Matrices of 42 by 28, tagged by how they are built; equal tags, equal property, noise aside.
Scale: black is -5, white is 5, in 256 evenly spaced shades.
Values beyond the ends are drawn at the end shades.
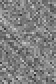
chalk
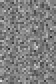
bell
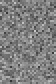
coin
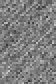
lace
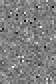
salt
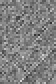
lace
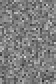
coin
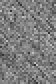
chalk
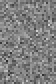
coin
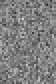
coin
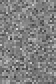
coin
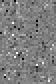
salt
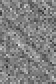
chalk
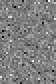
salt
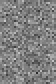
bell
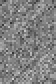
lace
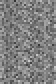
bell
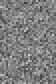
bell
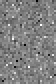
salt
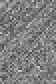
lace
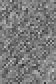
lace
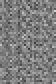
bell
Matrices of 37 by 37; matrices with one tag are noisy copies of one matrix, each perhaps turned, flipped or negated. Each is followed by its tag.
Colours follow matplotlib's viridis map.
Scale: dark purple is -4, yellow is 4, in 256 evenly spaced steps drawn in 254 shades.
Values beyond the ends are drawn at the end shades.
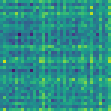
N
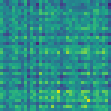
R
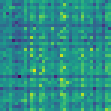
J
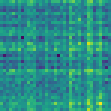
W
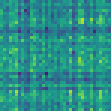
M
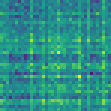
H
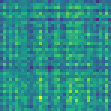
N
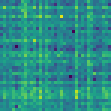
J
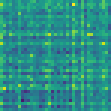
R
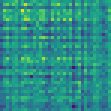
R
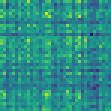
J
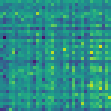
R
